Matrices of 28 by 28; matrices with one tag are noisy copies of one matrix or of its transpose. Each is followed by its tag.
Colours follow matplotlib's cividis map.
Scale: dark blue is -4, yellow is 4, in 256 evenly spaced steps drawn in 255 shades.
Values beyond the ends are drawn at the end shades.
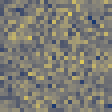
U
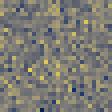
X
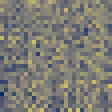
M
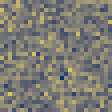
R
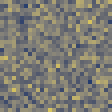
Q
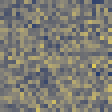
M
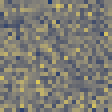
Q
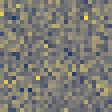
X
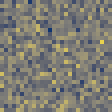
U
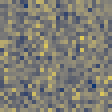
Q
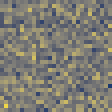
Q
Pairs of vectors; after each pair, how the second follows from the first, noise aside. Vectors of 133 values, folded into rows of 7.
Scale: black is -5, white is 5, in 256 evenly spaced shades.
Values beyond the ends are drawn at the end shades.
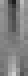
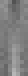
reversed, negated, shrunk.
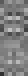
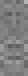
reversed, negated, shrunk.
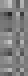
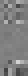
reversed, negated, partly zeroed.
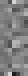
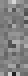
sign-scrambled.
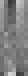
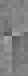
wrapped around, negated, shrunk.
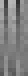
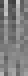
negated.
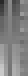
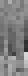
wrapped around, negated.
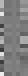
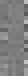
reversed, shrunk.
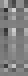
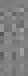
wrapped around, negated, shrunk.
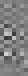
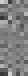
wrapped around, negated.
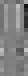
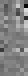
sign-scrambled.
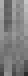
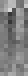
wrapped around, negated.
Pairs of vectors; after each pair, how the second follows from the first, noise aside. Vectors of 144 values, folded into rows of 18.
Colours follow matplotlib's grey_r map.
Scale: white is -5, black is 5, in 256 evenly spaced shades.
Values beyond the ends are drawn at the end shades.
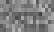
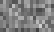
wrapped around.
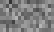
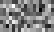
wrapped around, negated, scaled up.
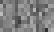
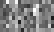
reversed, negated, scaled up.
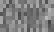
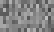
sign-scrambled.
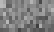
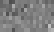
reversed, partly zeroed.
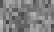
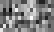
wrapped around, negated, scaled up.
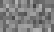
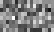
negated, scaled up.
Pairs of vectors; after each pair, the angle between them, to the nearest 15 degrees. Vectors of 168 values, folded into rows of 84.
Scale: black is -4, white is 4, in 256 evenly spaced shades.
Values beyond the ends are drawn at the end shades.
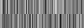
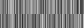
75 degrees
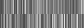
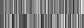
30 degrees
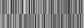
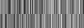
135 degrees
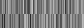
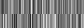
60 degrees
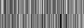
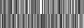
60 degrees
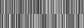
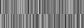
90 degrees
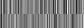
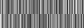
135 degrees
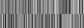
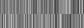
165 degrees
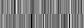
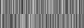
105 degrees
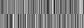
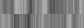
75 degrees
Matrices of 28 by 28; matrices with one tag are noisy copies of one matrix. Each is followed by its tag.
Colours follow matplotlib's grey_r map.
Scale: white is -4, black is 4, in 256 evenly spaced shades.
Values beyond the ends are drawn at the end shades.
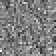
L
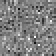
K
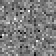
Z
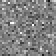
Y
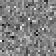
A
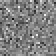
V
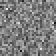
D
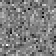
L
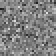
V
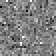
A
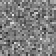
Y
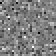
Z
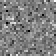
Y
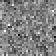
L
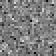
A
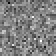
L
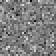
Z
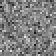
A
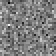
L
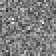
Y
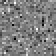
K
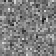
K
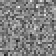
V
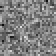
A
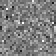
D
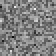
A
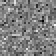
K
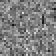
K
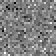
Z
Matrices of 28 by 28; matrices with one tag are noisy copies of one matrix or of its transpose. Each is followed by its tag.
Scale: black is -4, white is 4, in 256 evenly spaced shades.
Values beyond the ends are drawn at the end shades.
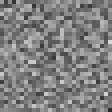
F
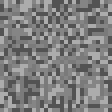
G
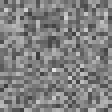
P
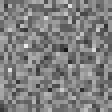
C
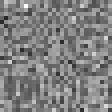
G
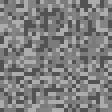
P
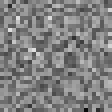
C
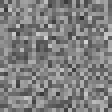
P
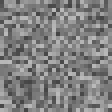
G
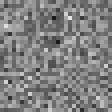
P
